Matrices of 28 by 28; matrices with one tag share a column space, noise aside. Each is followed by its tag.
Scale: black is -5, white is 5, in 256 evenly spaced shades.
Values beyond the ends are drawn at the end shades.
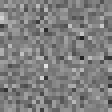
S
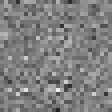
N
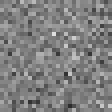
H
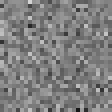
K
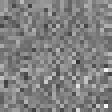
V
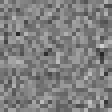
H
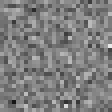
H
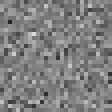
H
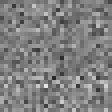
V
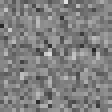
H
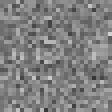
K
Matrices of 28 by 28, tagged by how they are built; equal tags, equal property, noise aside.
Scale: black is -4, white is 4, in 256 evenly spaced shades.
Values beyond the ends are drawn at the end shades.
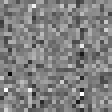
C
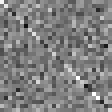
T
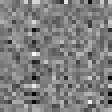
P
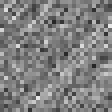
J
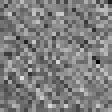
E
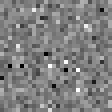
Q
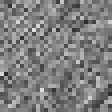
J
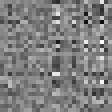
P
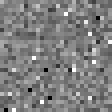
Q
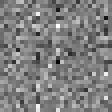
C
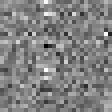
P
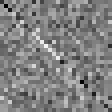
T
